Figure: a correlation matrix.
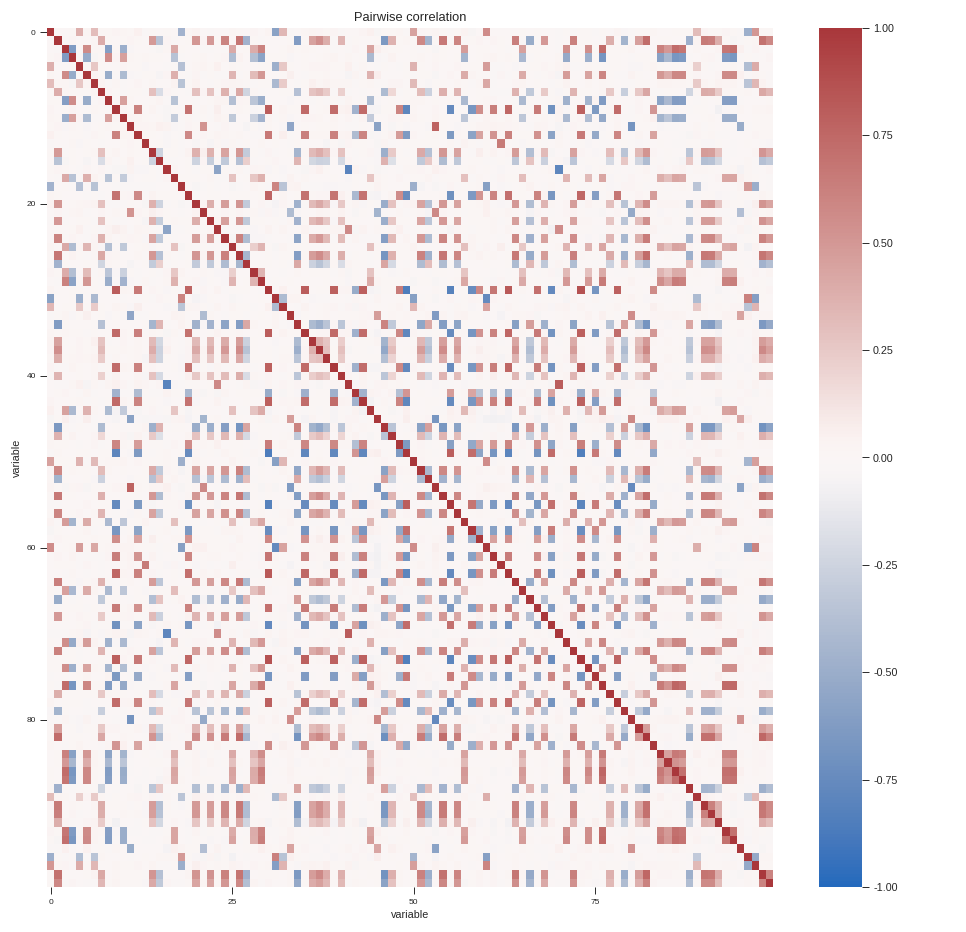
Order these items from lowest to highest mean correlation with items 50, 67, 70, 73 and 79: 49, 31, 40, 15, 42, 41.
49, 42, 31, 40, 15, 41
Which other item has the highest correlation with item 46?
34
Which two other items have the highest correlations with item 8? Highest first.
3, 10
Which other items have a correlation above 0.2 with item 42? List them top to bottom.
49, 55, 58, 69, 75
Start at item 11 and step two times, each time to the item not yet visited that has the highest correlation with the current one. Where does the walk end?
21
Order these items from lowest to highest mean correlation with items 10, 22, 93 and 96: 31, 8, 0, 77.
0, 8, 77, 31
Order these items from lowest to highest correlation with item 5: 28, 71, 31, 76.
31, 28, 71, 76
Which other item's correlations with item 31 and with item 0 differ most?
60
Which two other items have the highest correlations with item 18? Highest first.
31, 96
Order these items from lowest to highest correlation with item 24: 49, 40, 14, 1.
49, 40, 14, 1
